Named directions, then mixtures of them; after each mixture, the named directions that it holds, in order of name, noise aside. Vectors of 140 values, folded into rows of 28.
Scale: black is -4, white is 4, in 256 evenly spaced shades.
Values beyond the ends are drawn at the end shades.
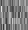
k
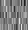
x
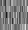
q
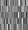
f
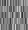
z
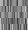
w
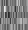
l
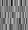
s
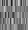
l, s.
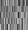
f.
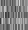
k, l.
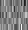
x.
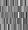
f.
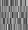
f, s, z.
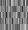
f, q.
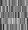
k, w.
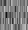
l, q.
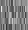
k, s.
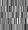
q, z.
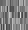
k, z.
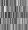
l.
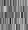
l, z.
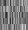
f, q, z.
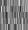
f, k, q.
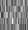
f, q, w.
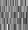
f.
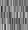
k.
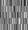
x.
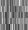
k, l, w.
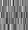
f, s.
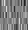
x.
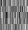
k, q.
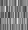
l, w.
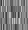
k, x.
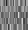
f.
